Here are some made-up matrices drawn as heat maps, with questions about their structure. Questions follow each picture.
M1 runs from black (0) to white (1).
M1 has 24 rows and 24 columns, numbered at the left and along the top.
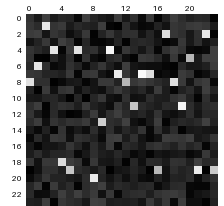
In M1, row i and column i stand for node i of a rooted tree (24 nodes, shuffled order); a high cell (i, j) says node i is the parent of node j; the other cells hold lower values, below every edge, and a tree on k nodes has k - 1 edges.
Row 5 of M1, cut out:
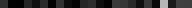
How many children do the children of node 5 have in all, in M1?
1
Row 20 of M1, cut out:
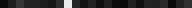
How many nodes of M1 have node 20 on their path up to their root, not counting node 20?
12
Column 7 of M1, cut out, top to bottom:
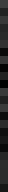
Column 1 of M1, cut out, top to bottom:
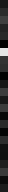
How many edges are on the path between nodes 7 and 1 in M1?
9
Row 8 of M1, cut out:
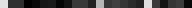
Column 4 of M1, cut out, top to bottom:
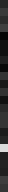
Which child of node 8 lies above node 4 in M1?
18
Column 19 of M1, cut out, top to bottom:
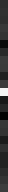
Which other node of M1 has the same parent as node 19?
13
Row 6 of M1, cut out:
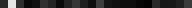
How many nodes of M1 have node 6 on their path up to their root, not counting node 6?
4
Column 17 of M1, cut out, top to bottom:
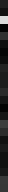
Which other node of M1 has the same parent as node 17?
22
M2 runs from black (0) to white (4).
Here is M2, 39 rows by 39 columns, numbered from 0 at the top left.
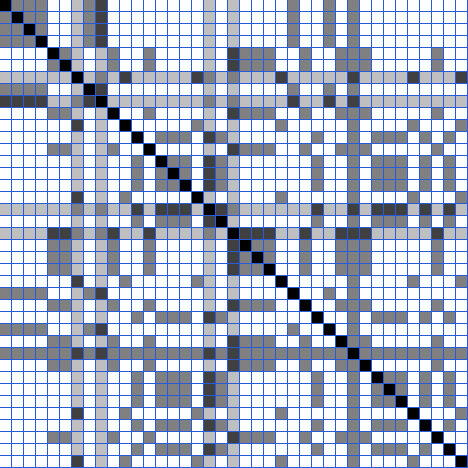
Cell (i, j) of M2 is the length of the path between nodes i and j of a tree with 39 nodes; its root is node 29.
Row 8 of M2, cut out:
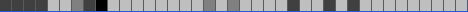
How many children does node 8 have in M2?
7
